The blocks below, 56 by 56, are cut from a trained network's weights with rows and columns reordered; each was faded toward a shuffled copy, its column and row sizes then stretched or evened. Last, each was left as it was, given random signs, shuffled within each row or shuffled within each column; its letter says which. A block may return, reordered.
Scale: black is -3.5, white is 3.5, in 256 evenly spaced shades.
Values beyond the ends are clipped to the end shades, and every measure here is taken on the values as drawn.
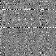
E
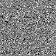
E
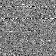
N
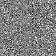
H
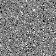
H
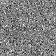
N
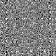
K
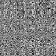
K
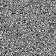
N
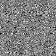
N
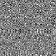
K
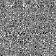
E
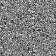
H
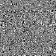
E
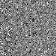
H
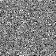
N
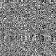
K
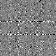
E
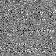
N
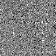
E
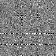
E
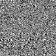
E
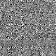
E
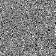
H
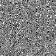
H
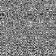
K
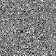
E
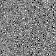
H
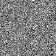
H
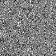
H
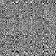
K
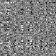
K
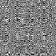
K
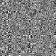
K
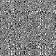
K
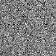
E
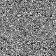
N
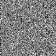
H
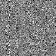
H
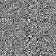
K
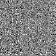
E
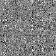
E
